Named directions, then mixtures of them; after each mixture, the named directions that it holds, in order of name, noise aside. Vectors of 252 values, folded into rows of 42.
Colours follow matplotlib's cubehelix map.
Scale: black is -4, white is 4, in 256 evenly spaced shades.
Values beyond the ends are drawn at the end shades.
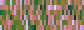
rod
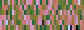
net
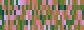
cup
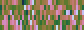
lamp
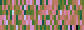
net.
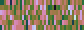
rod.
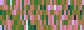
rod.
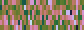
lamp, net.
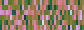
net, rod.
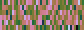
net.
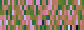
net.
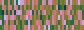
cup.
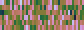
cup, rod.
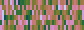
cup.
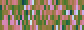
lamp.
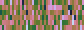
lamp, rod.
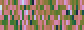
lamp.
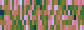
cup, rod.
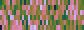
lamp, rod.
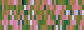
lamp.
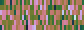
rod.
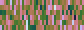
rod.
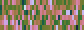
lamp, net.
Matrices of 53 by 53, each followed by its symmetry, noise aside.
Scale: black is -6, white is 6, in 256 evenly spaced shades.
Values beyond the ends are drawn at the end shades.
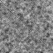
no symmetry.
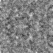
mirrored top to bottom.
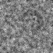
symmetric across the other diagonal.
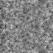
mirrored top to bottom.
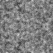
mirrored top to bottom.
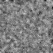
symmetric across the other diagonal.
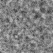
symmetric across the other diagonal.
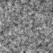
no symmetry.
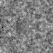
mirrored top to bottom.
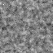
same after a half turn.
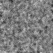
no symmetry.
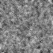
no symmetry.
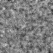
no symmetry.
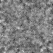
antisymmetric.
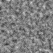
antisymmetric.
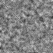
no symmetry.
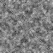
same after a half turn.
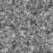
antisymmetric.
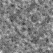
symmetric across the other diagonal.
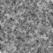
same after a half turn.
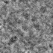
symmetric across the other diagonal.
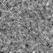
no symmetry.
